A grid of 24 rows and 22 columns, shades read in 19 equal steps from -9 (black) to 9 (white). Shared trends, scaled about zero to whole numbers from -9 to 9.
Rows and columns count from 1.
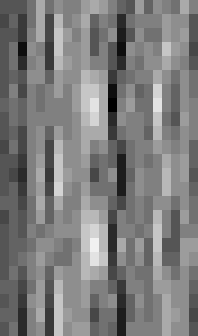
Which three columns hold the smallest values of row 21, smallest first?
14, 3, 6
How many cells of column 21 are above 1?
8
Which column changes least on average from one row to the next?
9
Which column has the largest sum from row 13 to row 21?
10
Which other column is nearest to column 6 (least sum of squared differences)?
22
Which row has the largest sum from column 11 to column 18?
18
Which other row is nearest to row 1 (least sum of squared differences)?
15
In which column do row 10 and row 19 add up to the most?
11
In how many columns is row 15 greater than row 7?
7
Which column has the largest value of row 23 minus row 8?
13
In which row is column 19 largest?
4
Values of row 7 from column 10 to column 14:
5 5 3 -8 -1
